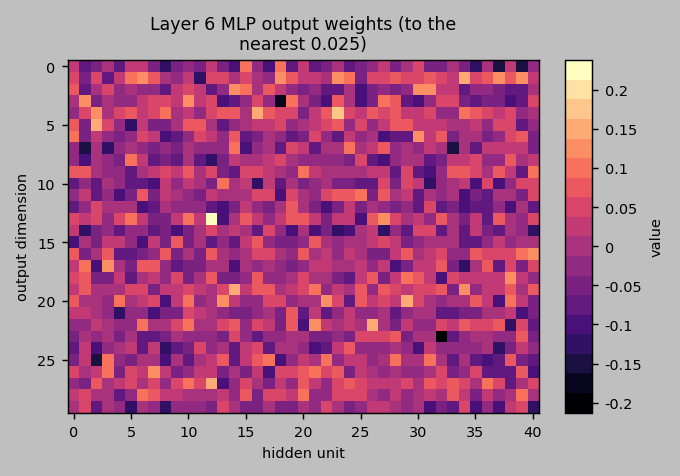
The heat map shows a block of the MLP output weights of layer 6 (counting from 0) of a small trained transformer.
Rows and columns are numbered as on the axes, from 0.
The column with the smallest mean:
8
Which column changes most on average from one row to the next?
37
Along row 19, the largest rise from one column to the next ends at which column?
34
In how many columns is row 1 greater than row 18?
24
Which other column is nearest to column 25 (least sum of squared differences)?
22
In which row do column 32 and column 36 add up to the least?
23
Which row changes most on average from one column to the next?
0
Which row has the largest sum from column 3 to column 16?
4
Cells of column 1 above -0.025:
17
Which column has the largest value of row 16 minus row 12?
40
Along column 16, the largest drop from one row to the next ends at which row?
10
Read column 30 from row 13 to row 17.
0.025 0.05 -0.025 0 0.025
